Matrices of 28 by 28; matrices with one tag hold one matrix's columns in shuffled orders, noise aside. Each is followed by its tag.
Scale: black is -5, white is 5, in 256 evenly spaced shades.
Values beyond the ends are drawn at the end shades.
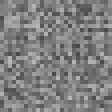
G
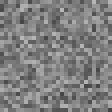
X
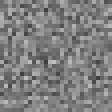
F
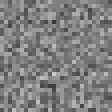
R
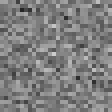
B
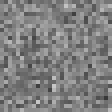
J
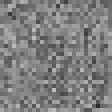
J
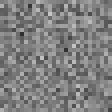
G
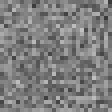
J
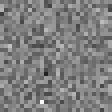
X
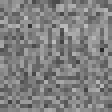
J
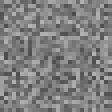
F
